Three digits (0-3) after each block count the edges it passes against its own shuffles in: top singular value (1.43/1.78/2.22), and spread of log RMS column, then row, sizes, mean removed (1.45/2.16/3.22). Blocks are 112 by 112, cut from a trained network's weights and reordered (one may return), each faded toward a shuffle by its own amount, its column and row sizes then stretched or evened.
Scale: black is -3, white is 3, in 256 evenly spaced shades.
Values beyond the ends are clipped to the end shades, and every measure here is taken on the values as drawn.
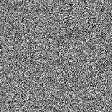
2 1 0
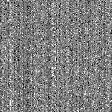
2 1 0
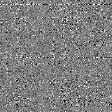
1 2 2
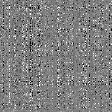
1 3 2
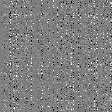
0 3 1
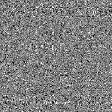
2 1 1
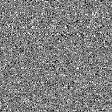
1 0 2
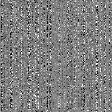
2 3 0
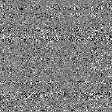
1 2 3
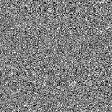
2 1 2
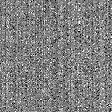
2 0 0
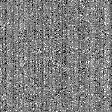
2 1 1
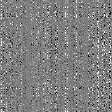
1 3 1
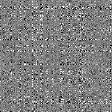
0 3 3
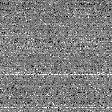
2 0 2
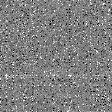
0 2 1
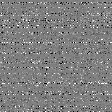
0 1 3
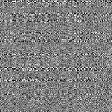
3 1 3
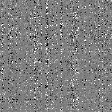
0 3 2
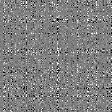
1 3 3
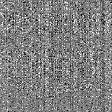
2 0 2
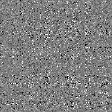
0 2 2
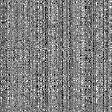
3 2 2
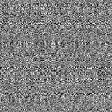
3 0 3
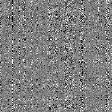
0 3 2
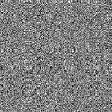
3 2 1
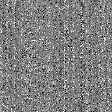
1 2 0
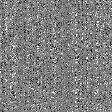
1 2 1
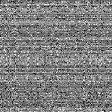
3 1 0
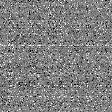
1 1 1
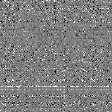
1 2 3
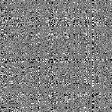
2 3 3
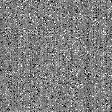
1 1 1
